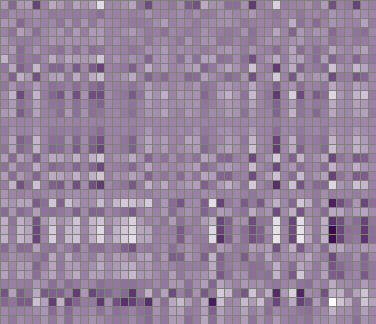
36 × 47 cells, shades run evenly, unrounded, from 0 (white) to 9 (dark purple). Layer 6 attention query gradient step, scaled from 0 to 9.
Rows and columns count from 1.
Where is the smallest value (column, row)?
42, 34
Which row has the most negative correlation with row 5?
2
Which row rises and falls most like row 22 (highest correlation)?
7
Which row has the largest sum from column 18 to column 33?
1
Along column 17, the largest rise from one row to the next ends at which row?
28
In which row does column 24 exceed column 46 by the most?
33
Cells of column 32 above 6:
8
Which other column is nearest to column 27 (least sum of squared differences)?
16
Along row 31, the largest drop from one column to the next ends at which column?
38
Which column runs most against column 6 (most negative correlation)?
36
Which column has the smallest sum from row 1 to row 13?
37
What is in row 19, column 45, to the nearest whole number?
3
